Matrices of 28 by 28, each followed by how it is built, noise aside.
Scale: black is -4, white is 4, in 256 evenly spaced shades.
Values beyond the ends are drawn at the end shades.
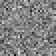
noise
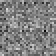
repeating columns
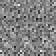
repeating columns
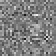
low rank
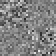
block diagonal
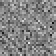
Toeplitz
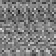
repeating columns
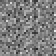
repeating rows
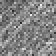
Hankel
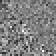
lower triangular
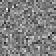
noise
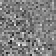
lower triangular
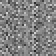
repeating rows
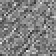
Hankel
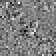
block diagonal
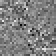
block diagonal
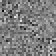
block diagonal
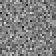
repeating rows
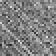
Toeplitz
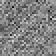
Hankel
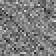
Toeplitz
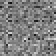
low rank
